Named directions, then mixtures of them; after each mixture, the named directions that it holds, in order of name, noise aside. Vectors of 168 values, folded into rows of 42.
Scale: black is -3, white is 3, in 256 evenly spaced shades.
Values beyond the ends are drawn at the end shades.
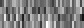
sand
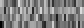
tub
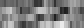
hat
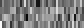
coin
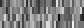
coin, sand.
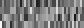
coin.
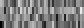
tub.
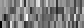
coin.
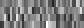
sand, tub.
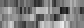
hat.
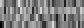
tub.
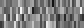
sand, tub.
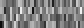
sand, tub.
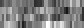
hat, sand.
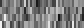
coin, sand.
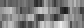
hat.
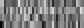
tub.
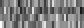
tub.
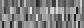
coin, tub.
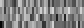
tub.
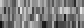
hat, tub.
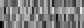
tub.
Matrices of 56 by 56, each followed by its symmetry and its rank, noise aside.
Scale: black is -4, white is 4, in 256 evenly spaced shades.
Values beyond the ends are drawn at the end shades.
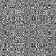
no symmetry, rank six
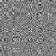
symmetric, rank five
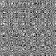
no symmetry, rank five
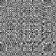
symmetric, rank five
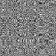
no symmetry, rank five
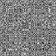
symmetric, rank six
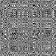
no symmetry, rank seven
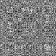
symmetric, rank six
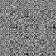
symmetric, rank six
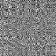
antisymmetric, rank six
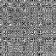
symmetric, rank six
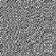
symmetric, rank five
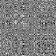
symmetric, rank five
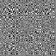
antisymmetric, rank six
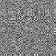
no symmetry, rank five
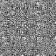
symmetric, rank five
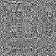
no symmetry, rank six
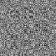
no symmetry, rank six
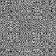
symmetric, rank five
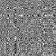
no symmetry, rank seven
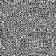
no symmetry, rank six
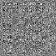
no symmetry, rank seven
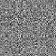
antisymmetric, rank six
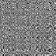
no symmetry, rank five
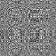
no symmetry, rank six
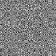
no symmetry, rank six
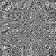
symmetric, rank five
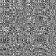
no symmetry, rank five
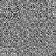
symmetric, rank six
